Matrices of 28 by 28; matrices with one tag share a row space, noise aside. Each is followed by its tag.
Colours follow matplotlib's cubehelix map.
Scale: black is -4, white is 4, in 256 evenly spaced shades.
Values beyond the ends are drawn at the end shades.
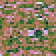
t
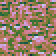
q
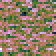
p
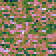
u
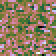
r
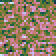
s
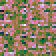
s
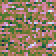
u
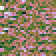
s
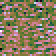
t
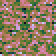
p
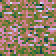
t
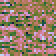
u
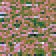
q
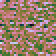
t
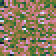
s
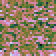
t
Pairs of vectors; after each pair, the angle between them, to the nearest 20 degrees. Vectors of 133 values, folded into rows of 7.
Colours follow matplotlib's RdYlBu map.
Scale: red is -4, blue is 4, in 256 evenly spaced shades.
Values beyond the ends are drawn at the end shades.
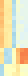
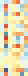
100 degrees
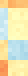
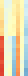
80 degrees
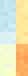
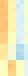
140 degrees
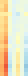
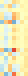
120 degrees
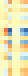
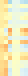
140 degrees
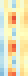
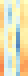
100 degrees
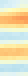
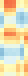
140 degrees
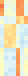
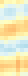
80 degrees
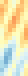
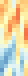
20 degrees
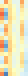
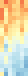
60 degrees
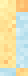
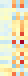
120 degrees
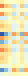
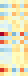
160 degrees
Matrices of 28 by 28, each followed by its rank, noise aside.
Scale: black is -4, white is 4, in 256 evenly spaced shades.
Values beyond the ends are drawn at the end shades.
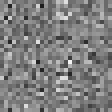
six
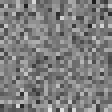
eight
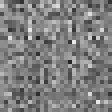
six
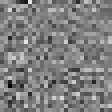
four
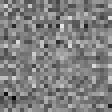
six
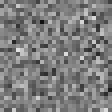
eight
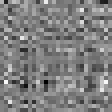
three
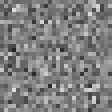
eight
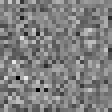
eight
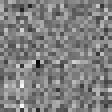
six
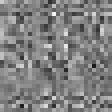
four
